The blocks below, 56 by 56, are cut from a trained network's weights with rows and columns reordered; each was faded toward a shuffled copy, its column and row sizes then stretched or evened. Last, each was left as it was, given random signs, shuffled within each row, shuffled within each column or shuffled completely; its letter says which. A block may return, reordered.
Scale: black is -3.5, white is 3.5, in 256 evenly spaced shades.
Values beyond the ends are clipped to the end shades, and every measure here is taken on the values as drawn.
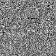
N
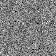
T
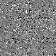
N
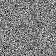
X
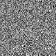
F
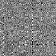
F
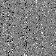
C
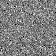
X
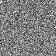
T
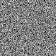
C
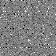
T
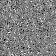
X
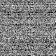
F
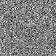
N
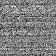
T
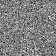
X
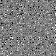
N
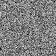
X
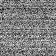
T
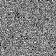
T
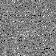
T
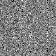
C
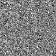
N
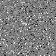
T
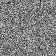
X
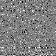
F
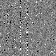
C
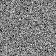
X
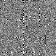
N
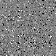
N
